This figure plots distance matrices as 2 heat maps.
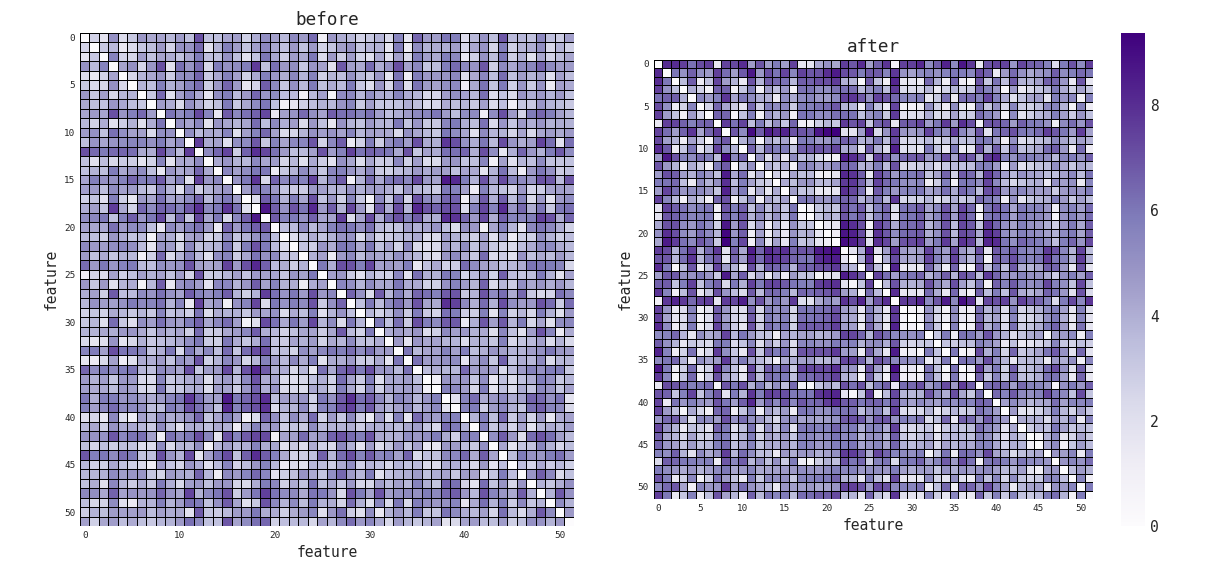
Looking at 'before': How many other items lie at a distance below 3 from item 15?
3
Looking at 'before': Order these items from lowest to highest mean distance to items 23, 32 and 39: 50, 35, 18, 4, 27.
4, 35, 50, 27, 18
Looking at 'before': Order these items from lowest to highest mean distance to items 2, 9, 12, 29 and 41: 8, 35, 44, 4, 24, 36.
36, 4, 44, 35, 24, 8
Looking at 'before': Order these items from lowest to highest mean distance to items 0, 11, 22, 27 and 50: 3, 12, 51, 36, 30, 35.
36, 30, 51, 3, 35, 12
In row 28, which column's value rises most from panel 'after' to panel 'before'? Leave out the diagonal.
38
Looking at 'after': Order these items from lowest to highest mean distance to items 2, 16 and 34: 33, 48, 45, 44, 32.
33, 44, 45, 48, 32
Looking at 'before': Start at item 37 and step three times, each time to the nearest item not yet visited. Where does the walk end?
13
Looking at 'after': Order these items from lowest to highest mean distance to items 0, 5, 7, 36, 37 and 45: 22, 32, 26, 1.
26, 32, 22, 1
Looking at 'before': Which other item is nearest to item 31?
50
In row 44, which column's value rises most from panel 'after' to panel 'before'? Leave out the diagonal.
30
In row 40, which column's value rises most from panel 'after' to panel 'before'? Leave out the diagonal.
44
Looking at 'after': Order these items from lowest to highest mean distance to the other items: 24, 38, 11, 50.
24, 50, 38, 11
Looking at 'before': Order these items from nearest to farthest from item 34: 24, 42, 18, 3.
18, 3, 42, 24
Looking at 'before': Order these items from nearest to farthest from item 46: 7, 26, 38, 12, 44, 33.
7, 33, 38, 26, 44, 12
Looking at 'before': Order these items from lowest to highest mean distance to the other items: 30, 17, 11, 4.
4, 17, 30, 11
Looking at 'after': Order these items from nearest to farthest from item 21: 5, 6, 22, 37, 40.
6, 5, 37, 40, 22
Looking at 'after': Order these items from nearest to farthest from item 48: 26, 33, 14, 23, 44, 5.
44, 33, 5, 14, 26, 23
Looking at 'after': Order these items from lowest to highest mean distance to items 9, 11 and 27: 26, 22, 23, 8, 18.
18, 26, 23, 22, 8
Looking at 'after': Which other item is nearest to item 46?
32
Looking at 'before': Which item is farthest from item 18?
19
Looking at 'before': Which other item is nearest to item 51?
38
